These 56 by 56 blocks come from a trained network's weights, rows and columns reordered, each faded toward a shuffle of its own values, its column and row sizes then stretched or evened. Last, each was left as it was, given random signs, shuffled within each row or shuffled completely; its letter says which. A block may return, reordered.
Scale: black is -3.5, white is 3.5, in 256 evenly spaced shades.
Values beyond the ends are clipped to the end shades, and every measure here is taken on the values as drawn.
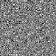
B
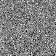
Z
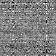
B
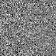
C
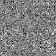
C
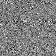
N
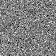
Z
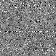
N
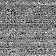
B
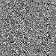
C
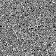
N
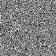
C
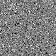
Z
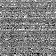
N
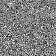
N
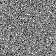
Z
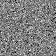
Z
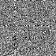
C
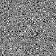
B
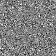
N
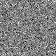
Z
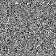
C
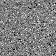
Z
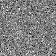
Z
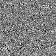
N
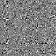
B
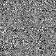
C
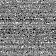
N
